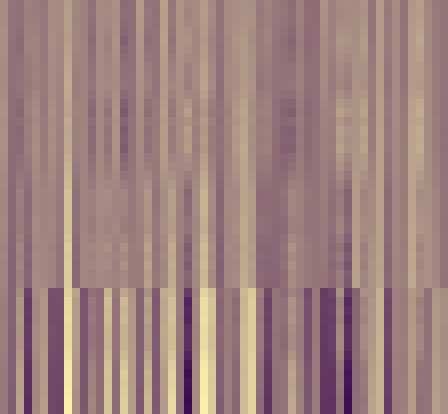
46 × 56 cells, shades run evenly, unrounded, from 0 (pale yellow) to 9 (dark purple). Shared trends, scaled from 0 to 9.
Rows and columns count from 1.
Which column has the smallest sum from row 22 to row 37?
9
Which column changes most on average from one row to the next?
24
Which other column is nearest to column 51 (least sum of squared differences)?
38
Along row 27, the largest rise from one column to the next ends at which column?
10
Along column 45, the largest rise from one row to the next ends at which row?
33
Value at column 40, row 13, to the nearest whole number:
5
